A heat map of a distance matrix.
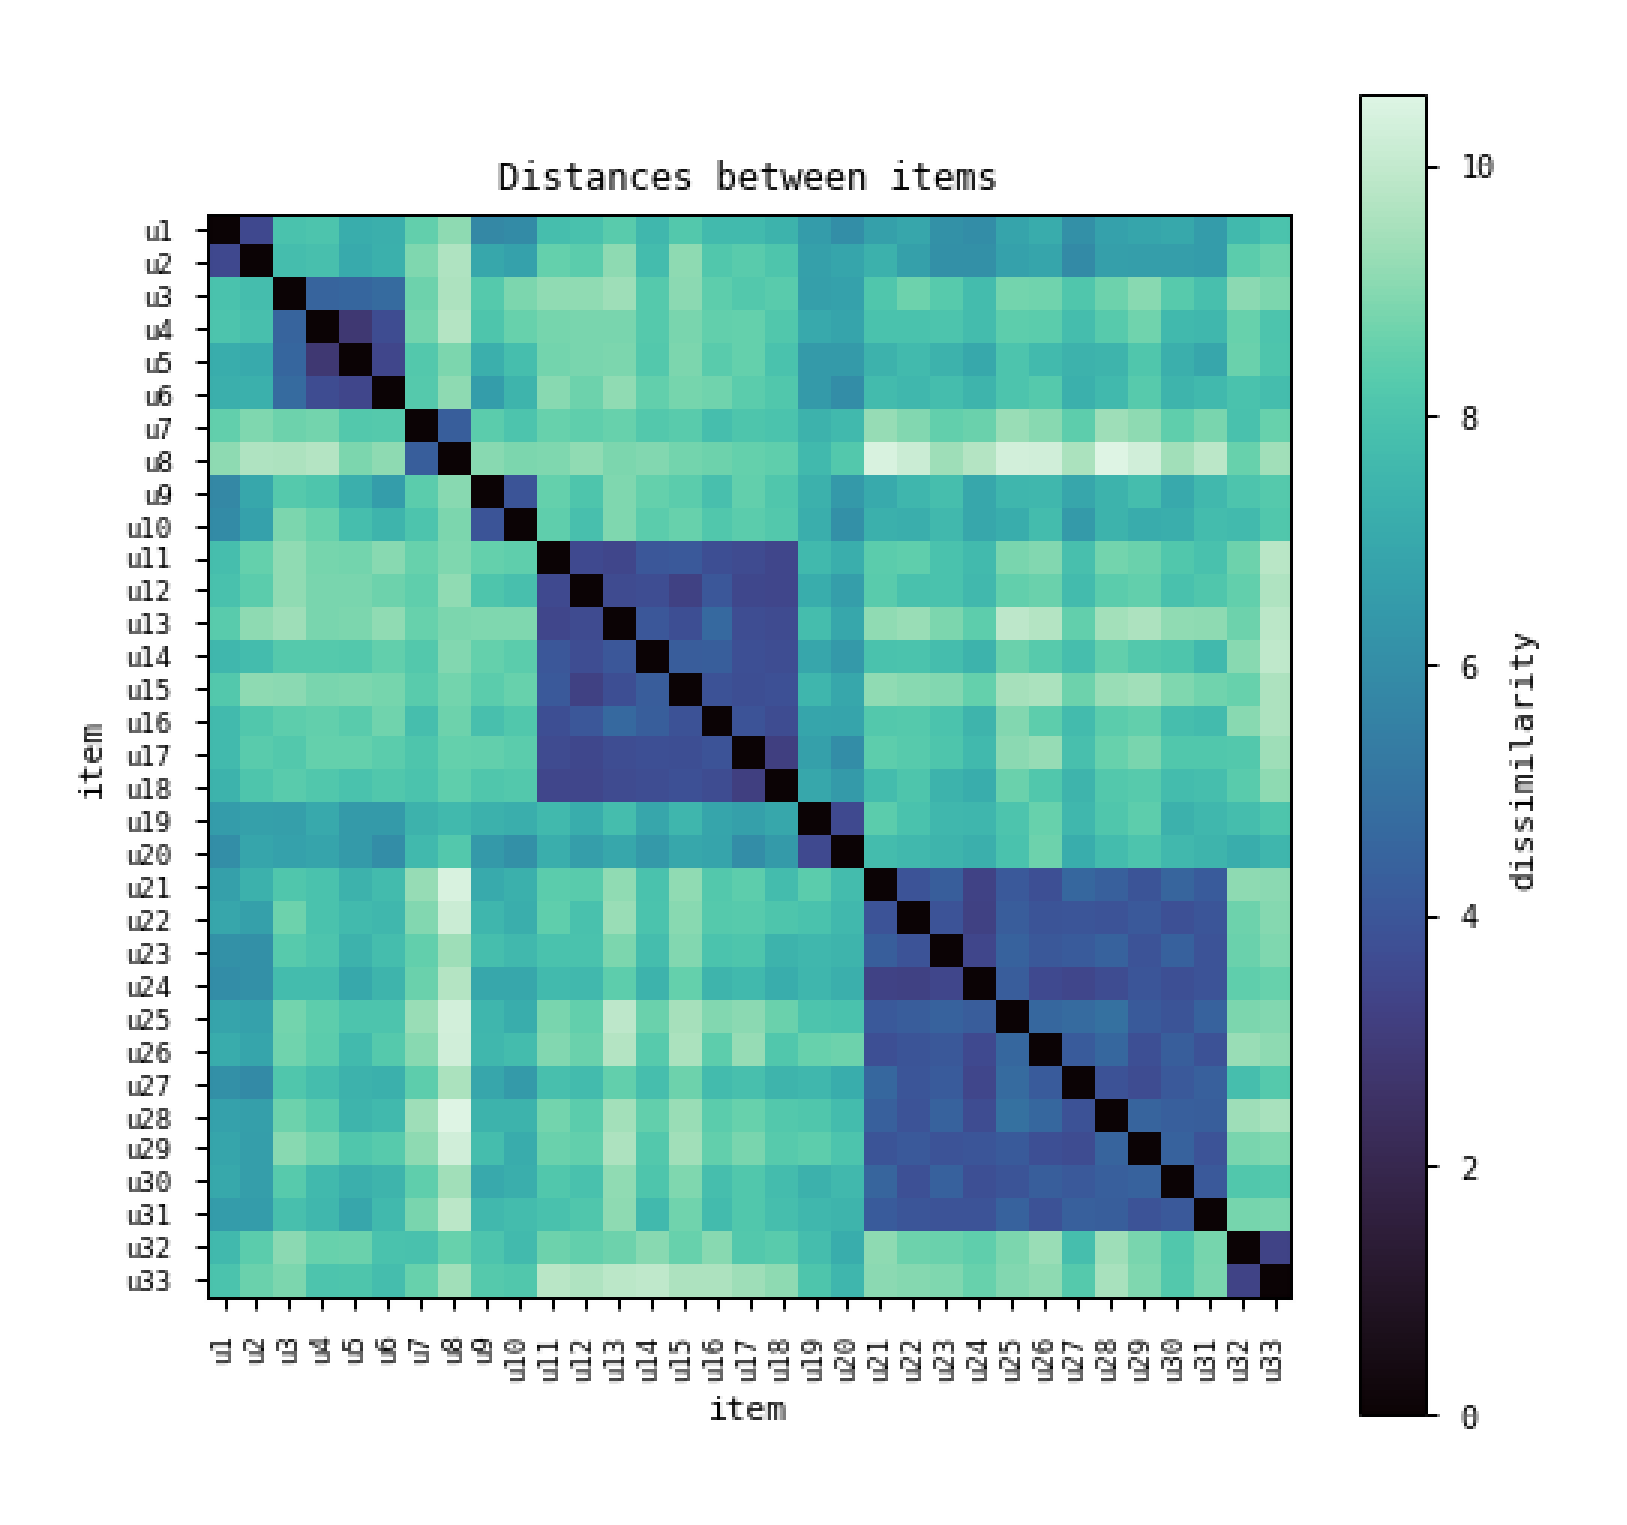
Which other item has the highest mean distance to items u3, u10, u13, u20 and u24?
u8
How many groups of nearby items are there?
8
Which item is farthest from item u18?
u33
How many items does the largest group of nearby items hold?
11
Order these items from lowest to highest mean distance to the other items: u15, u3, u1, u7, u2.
u1, u2, u15, u3, u7
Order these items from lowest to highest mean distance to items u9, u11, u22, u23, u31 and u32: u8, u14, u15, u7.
u14, u15, u7, u8
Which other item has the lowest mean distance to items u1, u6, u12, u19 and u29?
u20
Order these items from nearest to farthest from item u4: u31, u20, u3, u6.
u6, u3, u20, u31
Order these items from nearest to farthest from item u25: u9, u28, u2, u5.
u28, u2, u9, u5
